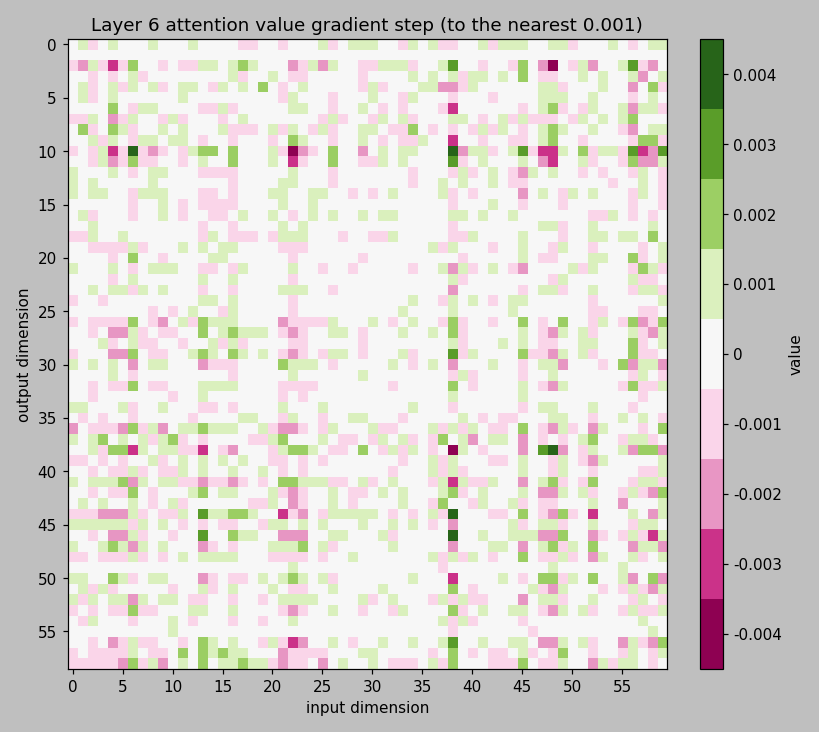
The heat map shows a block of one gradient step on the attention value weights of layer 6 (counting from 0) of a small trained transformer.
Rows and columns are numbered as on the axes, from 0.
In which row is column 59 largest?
10
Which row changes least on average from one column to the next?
1
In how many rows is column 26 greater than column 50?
17
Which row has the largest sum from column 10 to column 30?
44
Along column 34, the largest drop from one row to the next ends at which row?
9
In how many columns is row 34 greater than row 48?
21
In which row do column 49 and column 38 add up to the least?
38
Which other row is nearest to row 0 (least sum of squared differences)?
5
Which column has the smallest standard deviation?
35
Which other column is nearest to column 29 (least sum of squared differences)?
39
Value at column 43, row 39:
-0.001
